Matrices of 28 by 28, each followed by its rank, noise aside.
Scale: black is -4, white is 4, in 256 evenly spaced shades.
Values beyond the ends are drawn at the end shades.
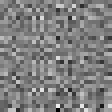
four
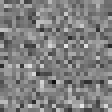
six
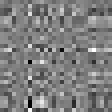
two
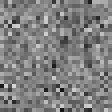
six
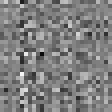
three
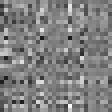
three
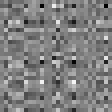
two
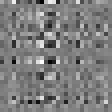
two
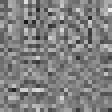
four
